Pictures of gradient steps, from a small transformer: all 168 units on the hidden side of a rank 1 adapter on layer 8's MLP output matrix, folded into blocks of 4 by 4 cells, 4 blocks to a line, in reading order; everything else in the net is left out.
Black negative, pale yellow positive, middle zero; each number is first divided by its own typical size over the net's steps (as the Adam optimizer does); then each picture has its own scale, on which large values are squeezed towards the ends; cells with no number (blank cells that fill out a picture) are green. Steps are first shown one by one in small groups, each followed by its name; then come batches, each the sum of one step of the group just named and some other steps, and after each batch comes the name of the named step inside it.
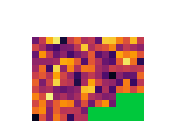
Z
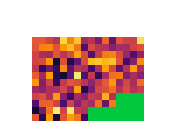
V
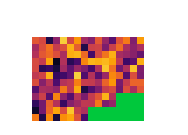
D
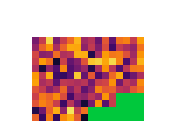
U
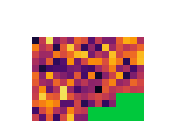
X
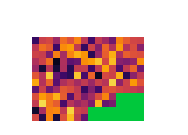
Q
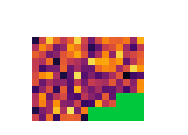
U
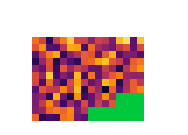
D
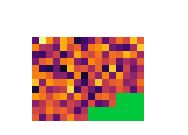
X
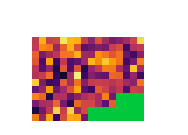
V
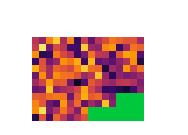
Z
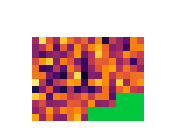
V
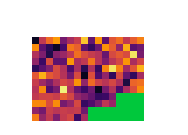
X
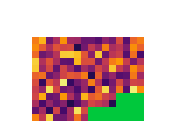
D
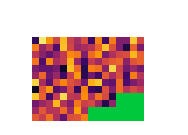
X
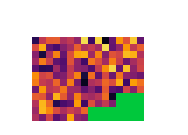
X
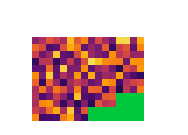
U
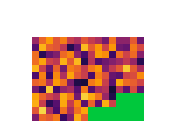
Z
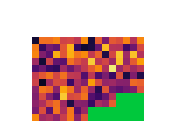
X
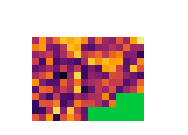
V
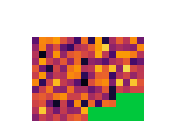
Z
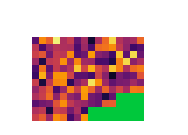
Z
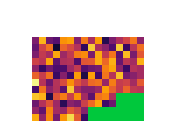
D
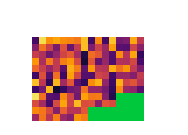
Z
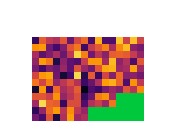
Q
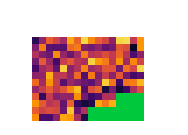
U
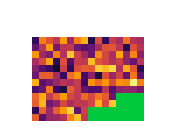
Q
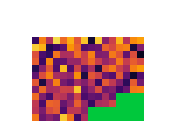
D
